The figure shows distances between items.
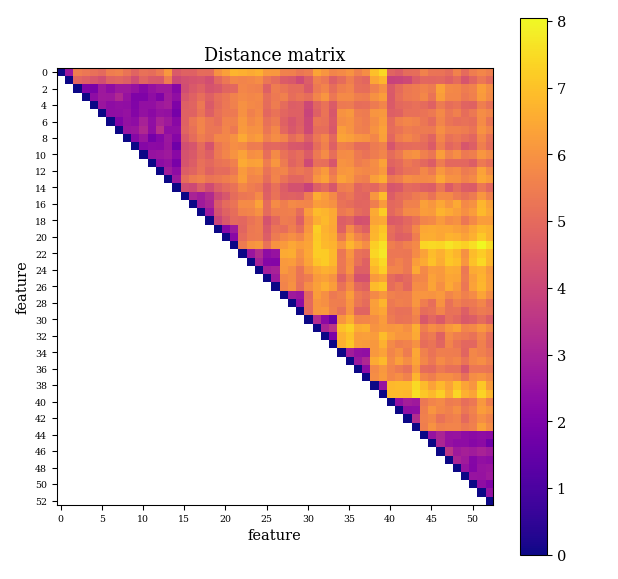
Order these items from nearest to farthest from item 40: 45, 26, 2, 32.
2, 26, 45, 32
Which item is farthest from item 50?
21
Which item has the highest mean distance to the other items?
39
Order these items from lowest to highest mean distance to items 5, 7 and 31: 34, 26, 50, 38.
50, 26, 38, 34
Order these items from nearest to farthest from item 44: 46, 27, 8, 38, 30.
46, 30, 8, 27, 38
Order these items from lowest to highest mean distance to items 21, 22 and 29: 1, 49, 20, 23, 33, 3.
20, 23, 1, 3, 49, 33
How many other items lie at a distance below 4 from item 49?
8
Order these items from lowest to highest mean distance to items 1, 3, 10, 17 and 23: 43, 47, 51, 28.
28, 43, 47, 51
